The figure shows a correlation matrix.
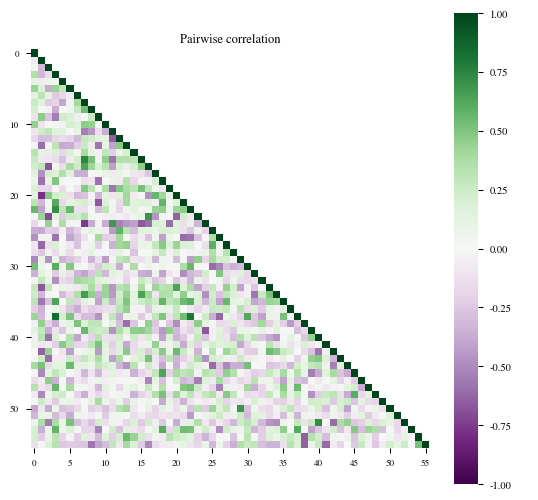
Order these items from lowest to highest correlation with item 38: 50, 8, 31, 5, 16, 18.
31, 50, 18, 5, 8, 16
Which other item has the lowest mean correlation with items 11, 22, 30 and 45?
26
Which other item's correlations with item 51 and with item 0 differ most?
22
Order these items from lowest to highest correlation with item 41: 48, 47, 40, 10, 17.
47, 40, 10, 48, 17
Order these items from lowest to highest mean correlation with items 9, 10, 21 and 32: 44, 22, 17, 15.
17, 22, 44, 15
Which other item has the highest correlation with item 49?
9
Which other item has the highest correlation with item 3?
37
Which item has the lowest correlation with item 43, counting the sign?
2
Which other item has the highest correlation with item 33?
20
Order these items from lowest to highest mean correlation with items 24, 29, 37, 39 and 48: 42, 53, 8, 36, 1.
8, 1, 42, 36, 53
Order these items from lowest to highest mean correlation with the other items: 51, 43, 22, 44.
51, 44, 43, 22
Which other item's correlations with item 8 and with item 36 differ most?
55
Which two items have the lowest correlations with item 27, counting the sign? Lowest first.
1, 44
